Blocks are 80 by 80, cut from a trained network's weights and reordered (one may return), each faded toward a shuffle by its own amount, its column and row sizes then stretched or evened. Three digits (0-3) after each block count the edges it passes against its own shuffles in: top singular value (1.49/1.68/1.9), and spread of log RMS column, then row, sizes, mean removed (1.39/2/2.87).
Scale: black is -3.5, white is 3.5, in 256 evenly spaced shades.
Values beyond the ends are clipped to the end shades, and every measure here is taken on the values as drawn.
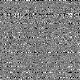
2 1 3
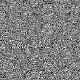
2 0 2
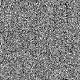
0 1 0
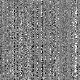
3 3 1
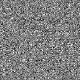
2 0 2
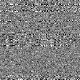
3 0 3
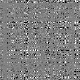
1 3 3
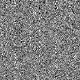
0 2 0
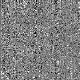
0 2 1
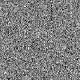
1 1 0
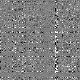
2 3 3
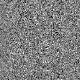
0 2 0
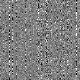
2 3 0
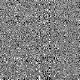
1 2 2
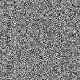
2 1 0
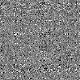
1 2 2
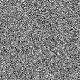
2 0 0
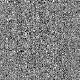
0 1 1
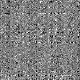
1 2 2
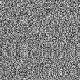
3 0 0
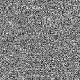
3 0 1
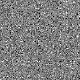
0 2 2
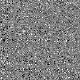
0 2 2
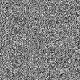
3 1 0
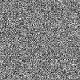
3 0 2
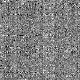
1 0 2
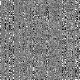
1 3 1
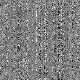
1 3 1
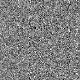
0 2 0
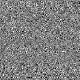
2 1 2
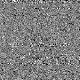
0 1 2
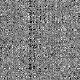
1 2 2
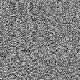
3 0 0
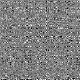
3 2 3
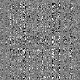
2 3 2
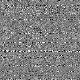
0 1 3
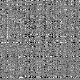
2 2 3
